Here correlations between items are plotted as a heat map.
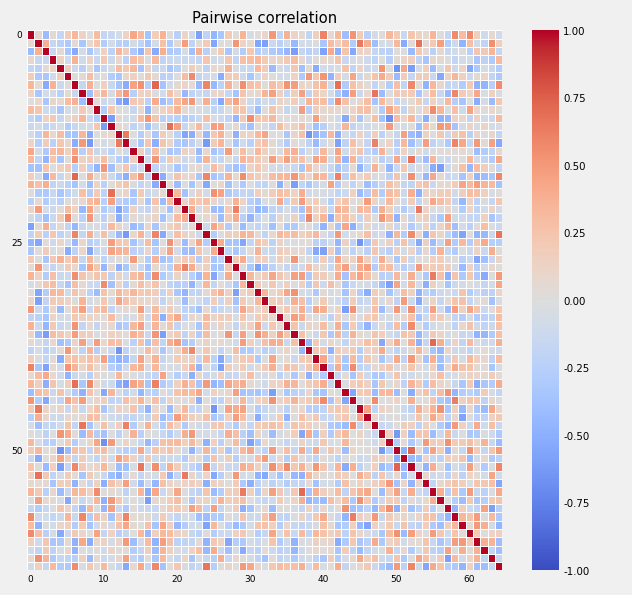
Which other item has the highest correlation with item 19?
11
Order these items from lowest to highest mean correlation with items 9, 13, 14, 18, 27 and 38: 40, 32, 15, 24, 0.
24, 15, 32, 40, 0
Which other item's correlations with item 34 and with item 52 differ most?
50
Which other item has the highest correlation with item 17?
6
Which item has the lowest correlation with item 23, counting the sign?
0
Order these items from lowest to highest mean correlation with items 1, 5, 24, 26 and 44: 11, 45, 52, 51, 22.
51, 11, 22, 45, 52
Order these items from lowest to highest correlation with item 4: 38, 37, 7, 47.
37, 7, 47, 38
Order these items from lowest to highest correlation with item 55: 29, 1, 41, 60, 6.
41, 1, 6, 60, 29
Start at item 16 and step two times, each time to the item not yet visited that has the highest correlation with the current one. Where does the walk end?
30
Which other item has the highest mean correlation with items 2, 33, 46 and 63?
1
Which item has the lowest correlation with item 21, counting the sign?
12
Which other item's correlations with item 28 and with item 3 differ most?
31
